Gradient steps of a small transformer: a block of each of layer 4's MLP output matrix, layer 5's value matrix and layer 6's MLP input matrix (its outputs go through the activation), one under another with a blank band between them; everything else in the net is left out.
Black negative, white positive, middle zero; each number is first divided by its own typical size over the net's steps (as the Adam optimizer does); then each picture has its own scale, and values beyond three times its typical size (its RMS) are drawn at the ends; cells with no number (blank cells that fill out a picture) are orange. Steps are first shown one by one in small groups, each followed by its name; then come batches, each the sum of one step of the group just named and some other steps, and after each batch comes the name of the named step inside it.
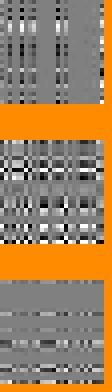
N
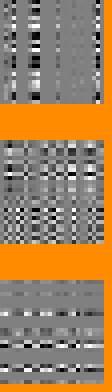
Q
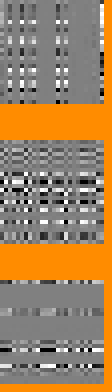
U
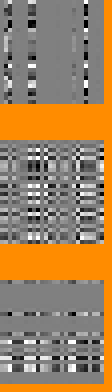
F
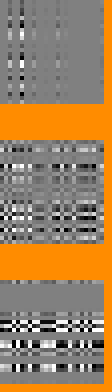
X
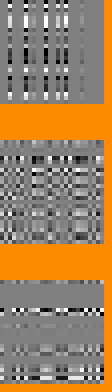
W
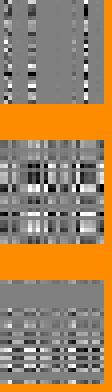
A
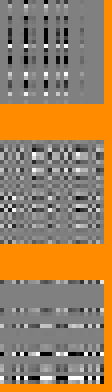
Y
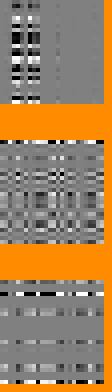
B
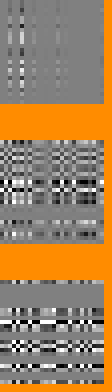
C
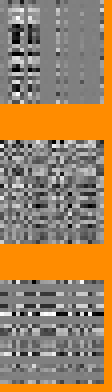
B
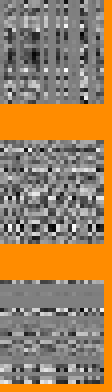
W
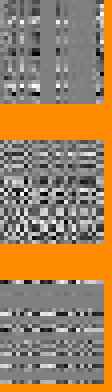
U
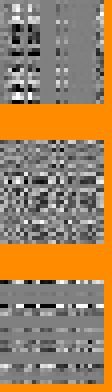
U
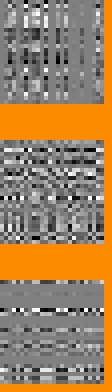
W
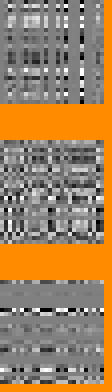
W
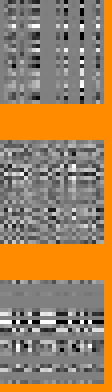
Q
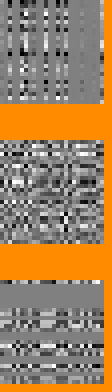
C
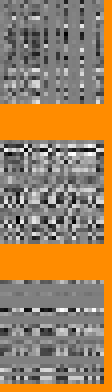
Y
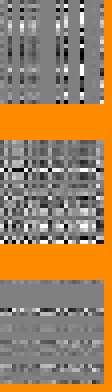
N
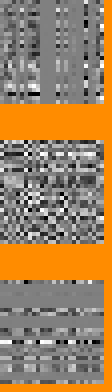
F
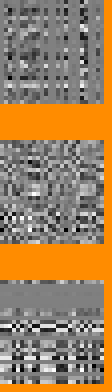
X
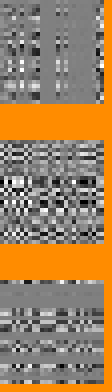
C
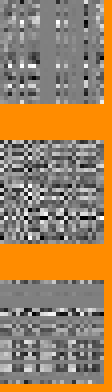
F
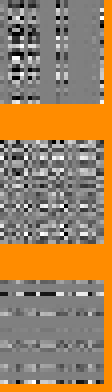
B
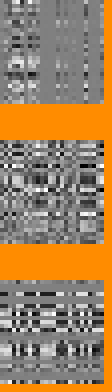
A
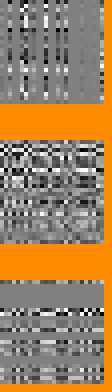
W
